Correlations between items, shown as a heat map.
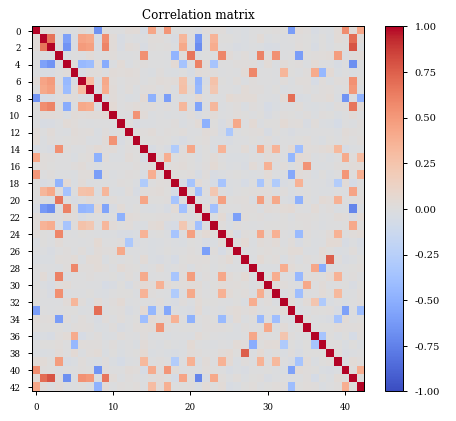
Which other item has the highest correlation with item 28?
5
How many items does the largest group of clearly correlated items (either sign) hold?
10
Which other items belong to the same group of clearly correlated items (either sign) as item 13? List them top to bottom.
10
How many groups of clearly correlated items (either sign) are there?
9
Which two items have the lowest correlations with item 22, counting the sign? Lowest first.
26, 11
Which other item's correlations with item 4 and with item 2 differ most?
41
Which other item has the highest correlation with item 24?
3
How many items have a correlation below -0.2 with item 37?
4
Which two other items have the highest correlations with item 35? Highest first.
16, 30
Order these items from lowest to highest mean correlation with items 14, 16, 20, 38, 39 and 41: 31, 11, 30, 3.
11, 30, 31, 3
